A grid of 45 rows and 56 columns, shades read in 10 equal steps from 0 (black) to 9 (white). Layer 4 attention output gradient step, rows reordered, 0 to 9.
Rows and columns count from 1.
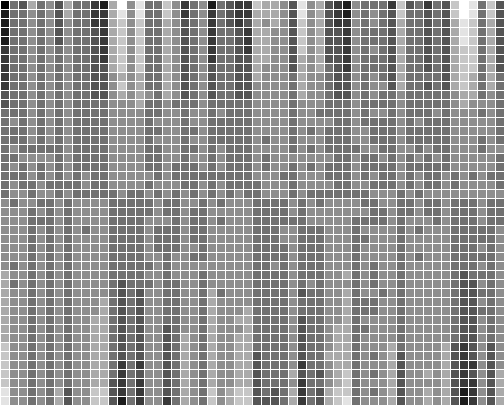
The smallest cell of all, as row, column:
1, 1
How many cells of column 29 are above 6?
1
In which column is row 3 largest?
52
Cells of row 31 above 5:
2
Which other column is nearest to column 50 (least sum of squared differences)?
44
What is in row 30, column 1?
5
